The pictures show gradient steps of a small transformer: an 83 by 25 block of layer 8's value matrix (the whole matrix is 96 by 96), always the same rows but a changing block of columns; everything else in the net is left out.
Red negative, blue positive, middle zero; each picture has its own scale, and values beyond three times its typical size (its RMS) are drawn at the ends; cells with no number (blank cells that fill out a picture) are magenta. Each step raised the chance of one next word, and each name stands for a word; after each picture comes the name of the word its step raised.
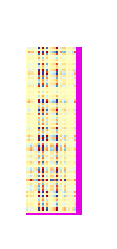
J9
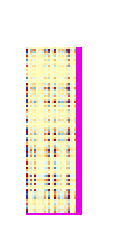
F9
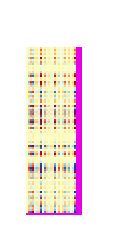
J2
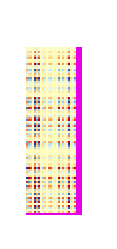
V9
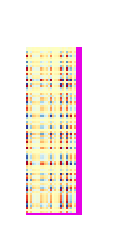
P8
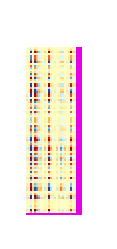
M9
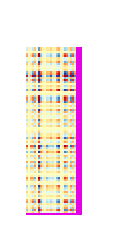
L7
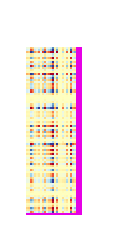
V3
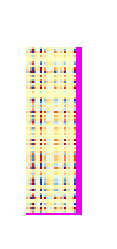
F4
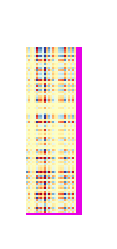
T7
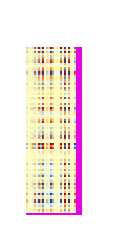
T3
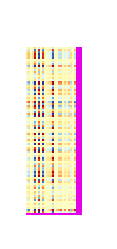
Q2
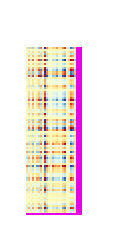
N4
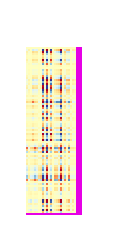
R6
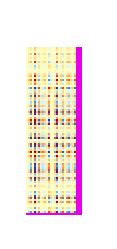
J2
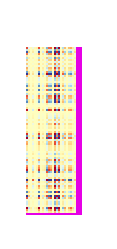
J9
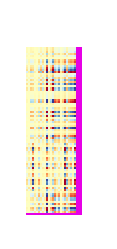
F4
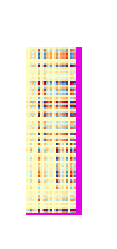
Q2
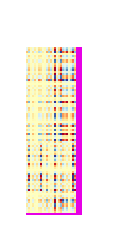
P8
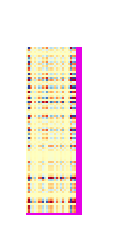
R6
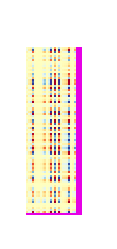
J2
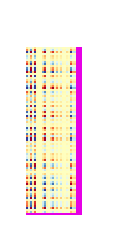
F4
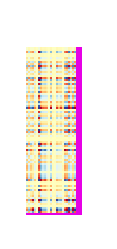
R6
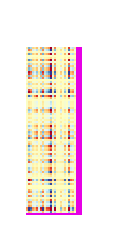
J9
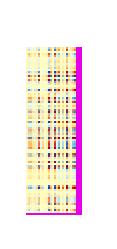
L7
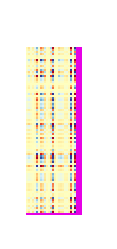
N4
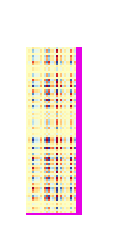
M9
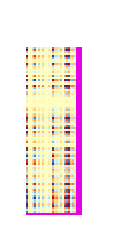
F9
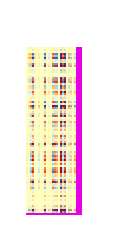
Q2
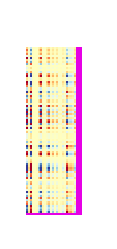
J2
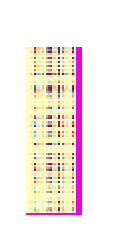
V3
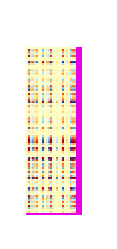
M9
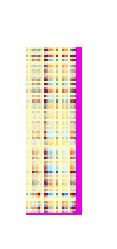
T7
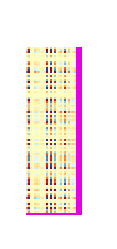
F4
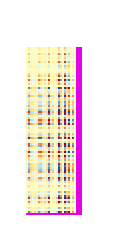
J2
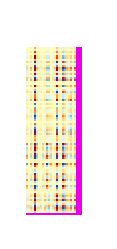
P8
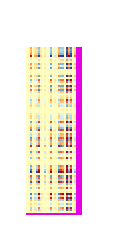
T7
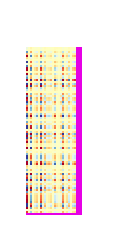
P8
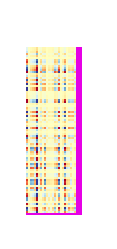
F4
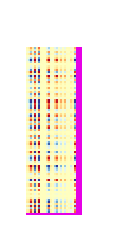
N4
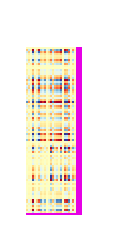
R6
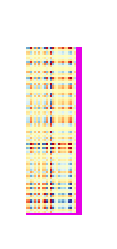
T3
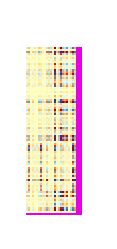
J9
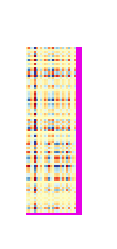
N4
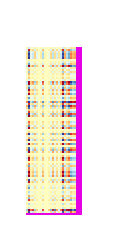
Q2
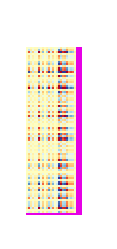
F4
